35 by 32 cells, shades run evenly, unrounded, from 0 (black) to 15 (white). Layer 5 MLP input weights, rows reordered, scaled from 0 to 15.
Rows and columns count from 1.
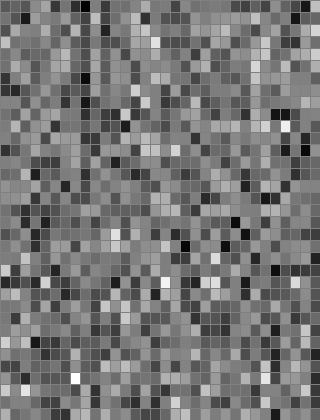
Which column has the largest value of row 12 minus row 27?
15
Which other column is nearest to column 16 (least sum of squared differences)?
7
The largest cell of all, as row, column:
32, 8
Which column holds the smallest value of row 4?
30
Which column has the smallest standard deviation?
24
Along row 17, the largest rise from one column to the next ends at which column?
29
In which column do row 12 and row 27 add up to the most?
13
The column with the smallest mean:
9
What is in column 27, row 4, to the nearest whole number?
12
